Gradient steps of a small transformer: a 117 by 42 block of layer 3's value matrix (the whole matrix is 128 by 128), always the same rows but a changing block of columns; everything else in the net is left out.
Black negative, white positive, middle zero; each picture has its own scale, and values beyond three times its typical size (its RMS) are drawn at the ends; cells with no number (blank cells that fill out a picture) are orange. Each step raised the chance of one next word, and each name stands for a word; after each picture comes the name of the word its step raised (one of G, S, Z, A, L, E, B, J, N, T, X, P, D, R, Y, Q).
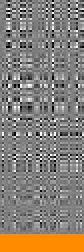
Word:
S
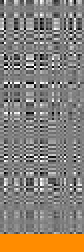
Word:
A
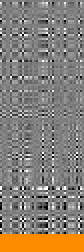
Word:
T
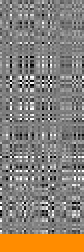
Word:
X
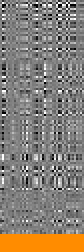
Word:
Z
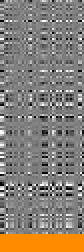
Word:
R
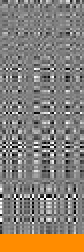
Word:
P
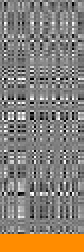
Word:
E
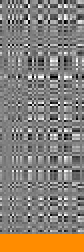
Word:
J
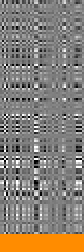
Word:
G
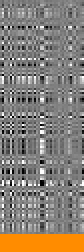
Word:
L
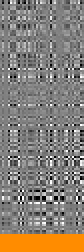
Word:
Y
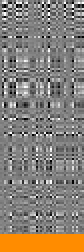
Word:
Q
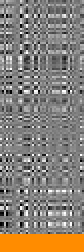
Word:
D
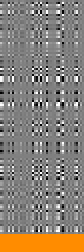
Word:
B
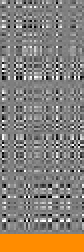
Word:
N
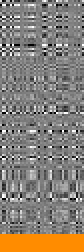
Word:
P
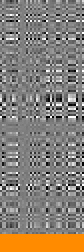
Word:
R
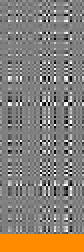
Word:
R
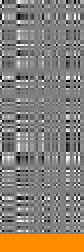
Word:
J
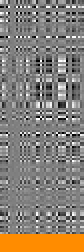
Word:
Q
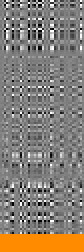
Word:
Z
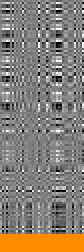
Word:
B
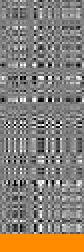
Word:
L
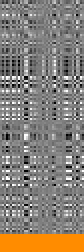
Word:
X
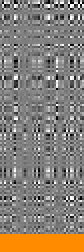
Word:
J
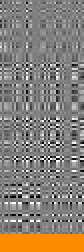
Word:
S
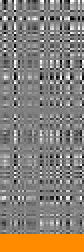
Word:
Y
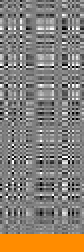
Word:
A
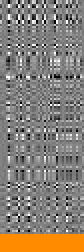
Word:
J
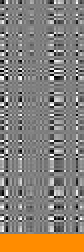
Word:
T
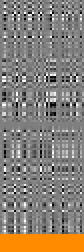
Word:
B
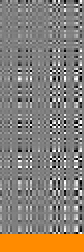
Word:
G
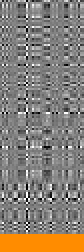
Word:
P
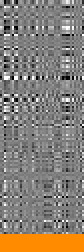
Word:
N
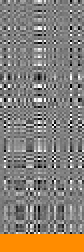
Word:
G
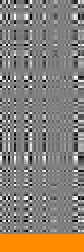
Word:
J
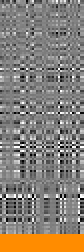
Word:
P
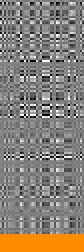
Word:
T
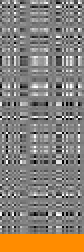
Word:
Q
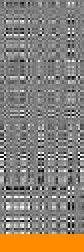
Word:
T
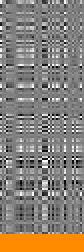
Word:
G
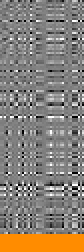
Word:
R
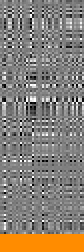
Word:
S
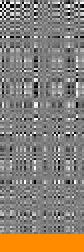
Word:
Q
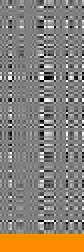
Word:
N
